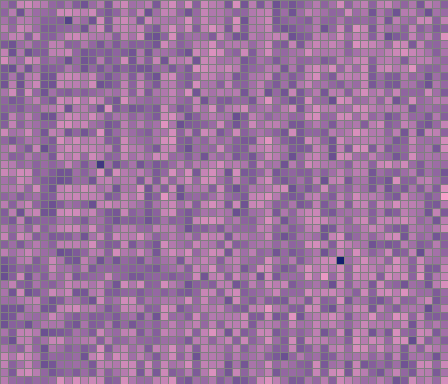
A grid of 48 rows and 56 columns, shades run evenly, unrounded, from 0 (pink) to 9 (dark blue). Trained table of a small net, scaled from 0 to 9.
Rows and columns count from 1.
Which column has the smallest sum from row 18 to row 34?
34
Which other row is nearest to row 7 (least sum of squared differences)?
28
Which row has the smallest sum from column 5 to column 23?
48
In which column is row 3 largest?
9
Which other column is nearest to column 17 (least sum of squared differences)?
19
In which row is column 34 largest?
12
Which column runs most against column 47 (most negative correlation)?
26
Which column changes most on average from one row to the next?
50
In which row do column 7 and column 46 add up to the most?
46
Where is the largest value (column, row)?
43, 33
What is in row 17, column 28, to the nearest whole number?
5
